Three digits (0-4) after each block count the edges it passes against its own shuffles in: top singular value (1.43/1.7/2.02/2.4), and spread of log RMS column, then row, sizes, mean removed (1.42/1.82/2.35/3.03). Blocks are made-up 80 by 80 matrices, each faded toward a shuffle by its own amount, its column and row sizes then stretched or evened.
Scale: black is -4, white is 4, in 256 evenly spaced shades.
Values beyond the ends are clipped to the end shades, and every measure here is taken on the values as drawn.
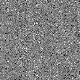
1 2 0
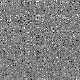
2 1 2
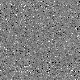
0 1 1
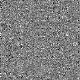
1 2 0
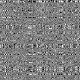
4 1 4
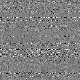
3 0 4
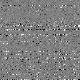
0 1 4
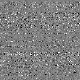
1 1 4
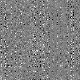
1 4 2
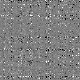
1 3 3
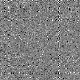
3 2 2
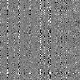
4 4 2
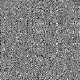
3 2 1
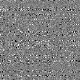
2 2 4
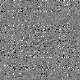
0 2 3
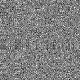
3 0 0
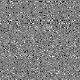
2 0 3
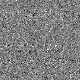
1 0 2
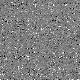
0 0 2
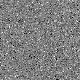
0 0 0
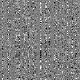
3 4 0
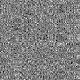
4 0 0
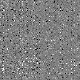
1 3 2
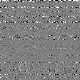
3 0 4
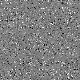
0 0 2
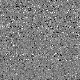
1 0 2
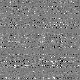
1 1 4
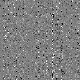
2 3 0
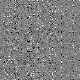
1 4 1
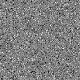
2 0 1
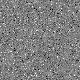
1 0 0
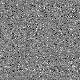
1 0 2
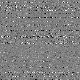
0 0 4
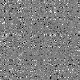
3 2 3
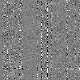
2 4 1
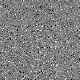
0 1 2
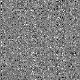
1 3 2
